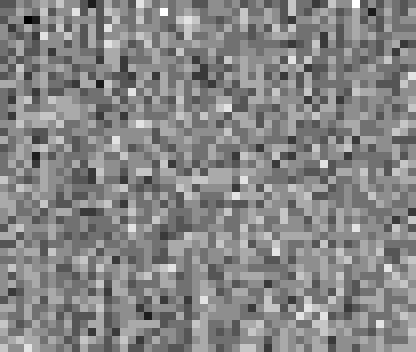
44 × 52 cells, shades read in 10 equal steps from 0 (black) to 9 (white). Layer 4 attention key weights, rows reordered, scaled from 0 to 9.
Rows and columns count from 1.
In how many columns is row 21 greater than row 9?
18
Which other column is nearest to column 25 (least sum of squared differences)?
1
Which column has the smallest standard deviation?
27
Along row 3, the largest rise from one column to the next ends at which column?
6
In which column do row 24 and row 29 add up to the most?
3
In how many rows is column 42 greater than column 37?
15
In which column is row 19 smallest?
33
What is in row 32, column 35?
8
